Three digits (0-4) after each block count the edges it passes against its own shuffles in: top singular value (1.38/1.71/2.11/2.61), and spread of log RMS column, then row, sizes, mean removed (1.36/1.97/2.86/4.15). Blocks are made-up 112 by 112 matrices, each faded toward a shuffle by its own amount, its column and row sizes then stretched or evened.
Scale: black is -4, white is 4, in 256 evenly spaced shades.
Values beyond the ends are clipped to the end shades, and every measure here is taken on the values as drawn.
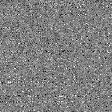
2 0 2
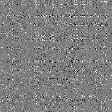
3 2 3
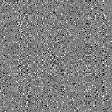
4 2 1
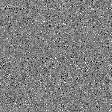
0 1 2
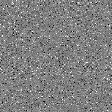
2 1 1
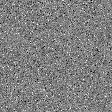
0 0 0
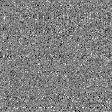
2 0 2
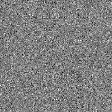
2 1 1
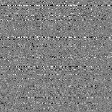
4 1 3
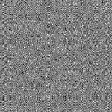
4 2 0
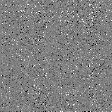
0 2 2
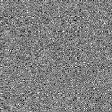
3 0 2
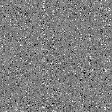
1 2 1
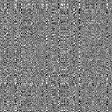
4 3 2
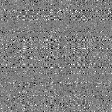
4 1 3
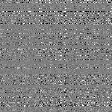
2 2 4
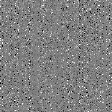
1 3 0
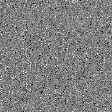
1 2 0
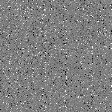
0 2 1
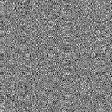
4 1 1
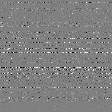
2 0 4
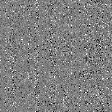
0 3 1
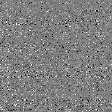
0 2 3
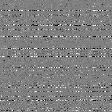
4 1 4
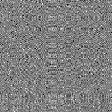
4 0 1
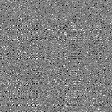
4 1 2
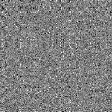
3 2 1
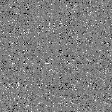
0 2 2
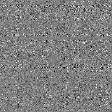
0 2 3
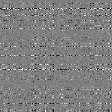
4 2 4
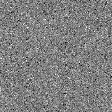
2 1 0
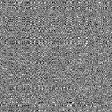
4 1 3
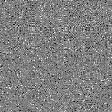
3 0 1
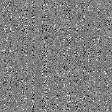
0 3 2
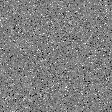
0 0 0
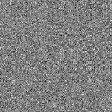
3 1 1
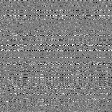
4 0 4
